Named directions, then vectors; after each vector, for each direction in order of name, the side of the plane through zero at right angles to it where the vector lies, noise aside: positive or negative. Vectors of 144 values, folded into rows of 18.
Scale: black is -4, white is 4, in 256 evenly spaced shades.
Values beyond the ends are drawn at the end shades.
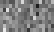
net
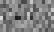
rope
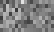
positive, negative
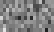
positive, positive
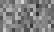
positive, negative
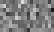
positive, negative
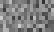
positive, positive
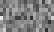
positive, positive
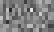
positive, positive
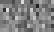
positive, negative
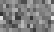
negative, positive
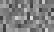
negative, negative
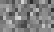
positive, negative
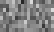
negative, positive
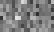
positive, negative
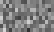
positive, positive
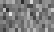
negative, positive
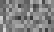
positive, positive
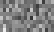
positive, positive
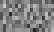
negative, negative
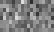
positive, negative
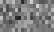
negative, positive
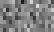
negative, positive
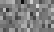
negative, positive
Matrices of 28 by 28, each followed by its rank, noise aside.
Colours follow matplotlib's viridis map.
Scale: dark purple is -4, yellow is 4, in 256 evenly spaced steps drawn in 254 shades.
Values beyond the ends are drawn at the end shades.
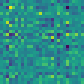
three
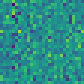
six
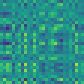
two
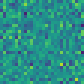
four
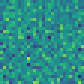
six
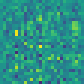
four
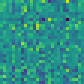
four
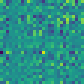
four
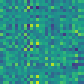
three
